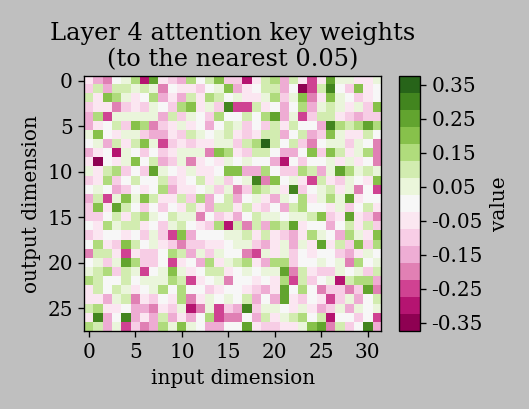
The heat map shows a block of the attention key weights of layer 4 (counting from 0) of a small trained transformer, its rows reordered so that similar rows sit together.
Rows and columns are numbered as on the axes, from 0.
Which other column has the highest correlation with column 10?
24
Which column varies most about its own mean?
26
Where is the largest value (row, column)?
7, 19
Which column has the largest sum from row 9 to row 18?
28
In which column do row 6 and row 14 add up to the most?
1
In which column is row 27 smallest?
4
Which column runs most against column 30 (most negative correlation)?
13
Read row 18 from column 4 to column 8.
0.2 0.1 0 0.05 -0.05
